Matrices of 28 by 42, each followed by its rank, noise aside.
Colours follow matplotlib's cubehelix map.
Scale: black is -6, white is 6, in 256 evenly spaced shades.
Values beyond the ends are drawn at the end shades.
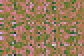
five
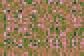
four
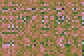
four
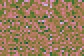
six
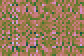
three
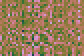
three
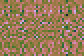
four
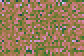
six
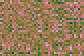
four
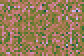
seven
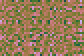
four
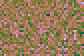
seven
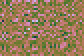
four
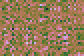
five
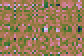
three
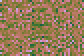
seven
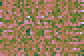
seven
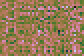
five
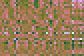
three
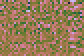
seven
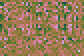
four
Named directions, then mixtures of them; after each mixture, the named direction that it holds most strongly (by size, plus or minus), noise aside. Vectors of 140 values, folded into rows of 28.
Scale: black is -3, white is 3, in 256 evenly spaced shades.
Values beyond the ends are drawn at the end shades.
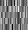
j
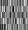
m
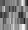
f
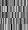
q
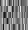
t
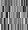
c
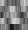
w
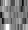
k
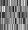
m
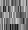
w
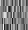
t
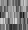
w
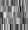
t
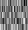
m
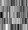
k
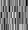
q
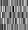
m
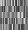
j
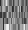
t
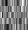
k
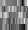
f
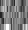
k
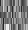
t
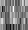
w
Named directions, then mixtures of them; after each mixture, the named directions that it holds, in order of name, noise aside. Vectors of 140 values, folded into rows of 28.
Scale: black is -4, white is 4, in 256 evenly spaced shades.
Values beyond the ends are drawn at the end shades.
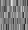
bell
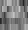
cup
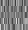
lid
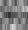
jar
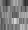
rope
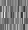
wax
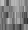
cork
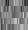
lid, rope.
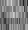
bell, cup.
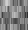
cup, rope.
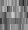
cup.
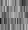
cup, lid.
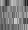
bell, cork, rope.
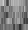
cork.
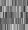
cup, jar, wax.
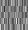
bell, lid.
